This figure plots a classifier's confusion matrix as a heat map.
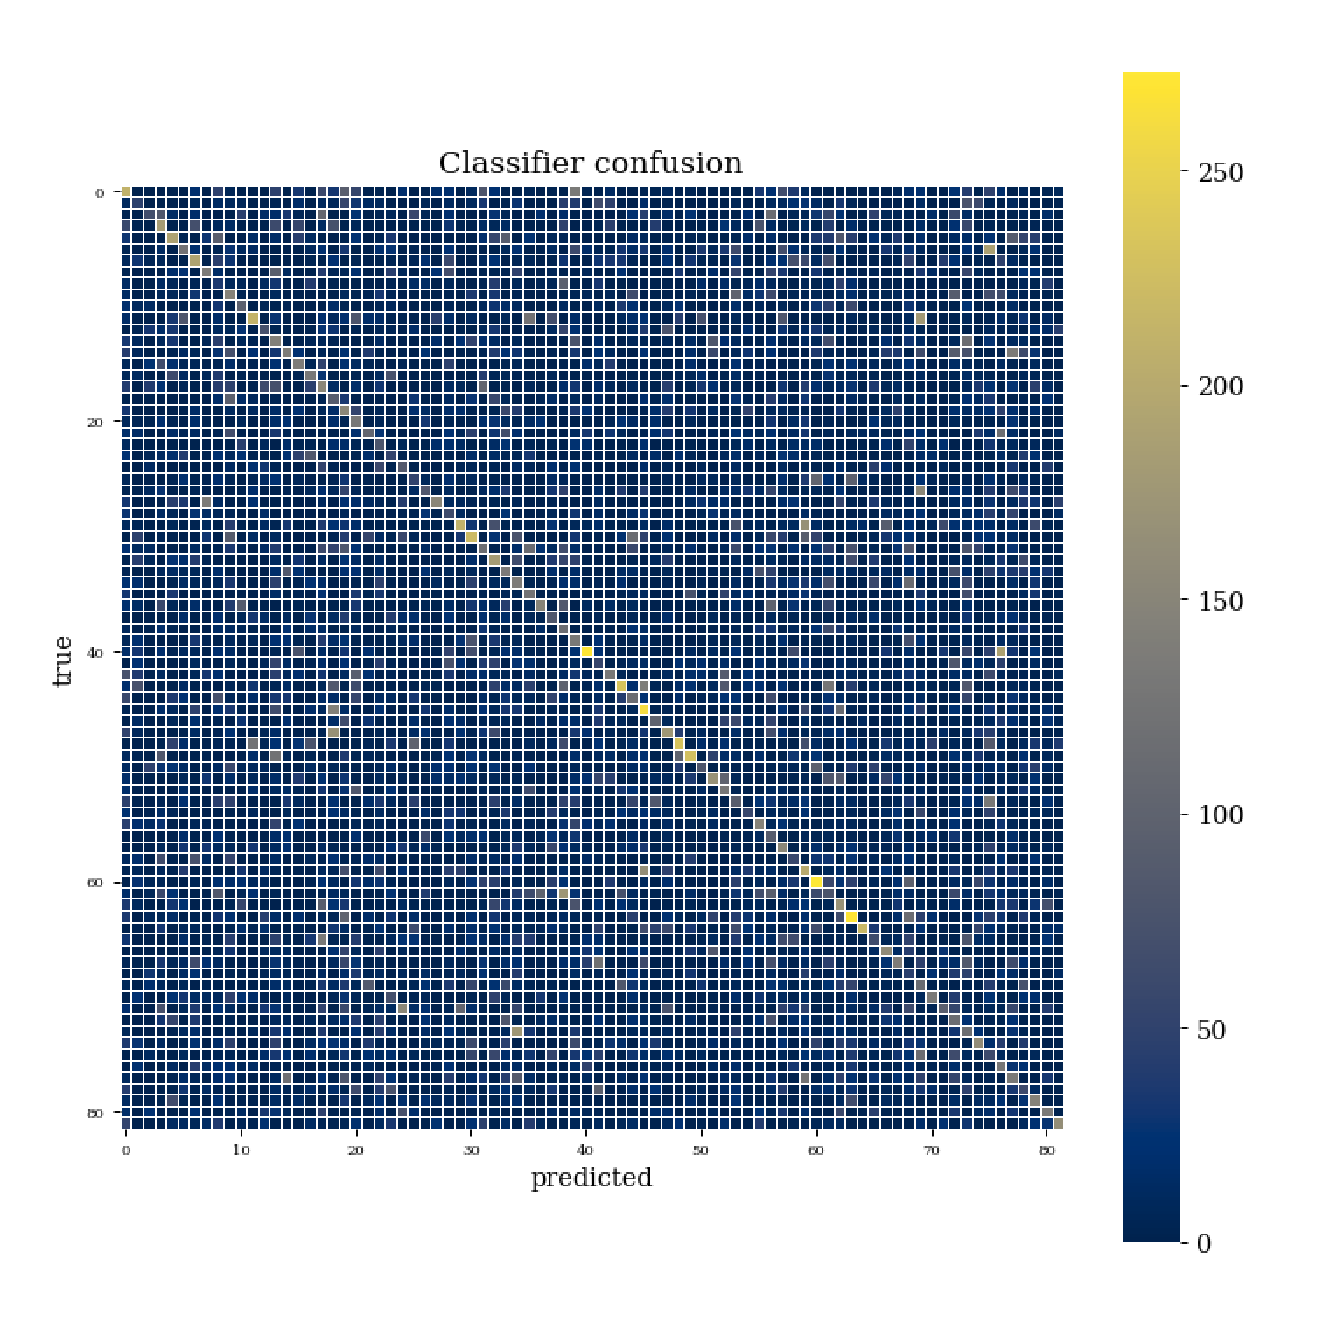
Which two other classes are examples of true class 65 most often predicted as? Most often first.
17, 73
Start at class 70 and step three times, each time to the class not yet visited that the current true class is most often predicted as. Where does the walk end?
4
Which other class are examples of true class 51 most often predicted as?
52
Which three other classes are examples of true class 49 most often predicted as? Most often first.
13, 48, 3
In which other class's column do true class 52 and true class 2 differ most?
56
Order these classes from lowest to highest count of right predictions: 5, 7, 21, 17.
21, 5, 7, 17
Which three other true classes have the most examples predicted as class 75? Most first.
5, 53, 48
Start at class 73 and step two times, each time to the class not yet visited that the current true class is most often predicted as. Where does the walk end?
68
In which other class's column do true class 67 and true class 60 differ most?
41
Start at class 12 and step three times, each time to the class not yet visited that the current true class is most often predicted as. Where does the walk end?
9
